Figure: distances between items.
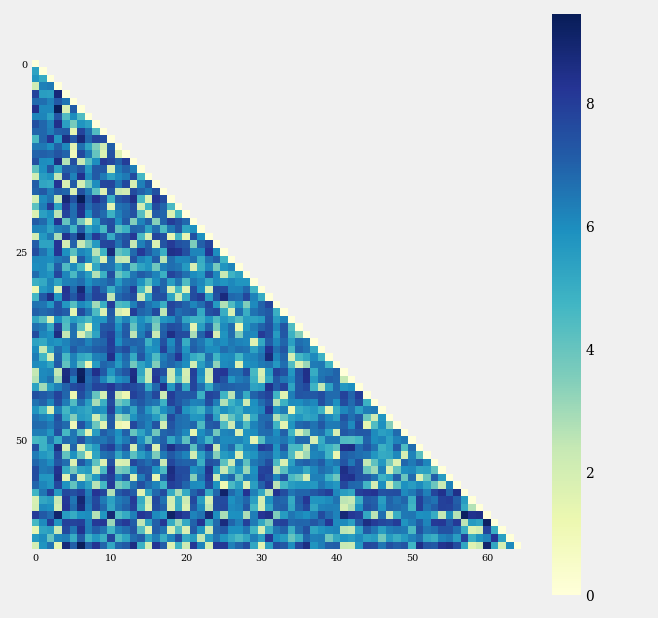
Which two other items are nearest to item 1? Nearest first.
38, 43
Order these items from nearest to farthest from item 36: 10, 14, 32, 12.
32, 14, 12, 10
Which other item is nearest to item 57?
14
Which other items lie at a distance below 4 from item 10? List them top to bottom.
14, 19, 31, 57, 61
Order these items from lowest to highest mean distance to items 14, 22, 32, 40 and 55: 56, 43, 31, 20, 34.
34, 56, 20, 31, 43
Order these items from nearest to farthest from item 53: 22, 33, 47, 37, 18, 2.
33, 47, 22, 2, 37, 18
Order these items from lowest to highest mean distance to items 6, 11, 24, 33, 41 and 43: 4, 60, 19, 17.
4, 17, 60, 19
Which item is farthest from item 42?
6
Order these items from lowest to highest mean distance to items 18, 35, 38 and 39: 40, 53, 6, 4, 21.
40, 21, 4, 6, 53
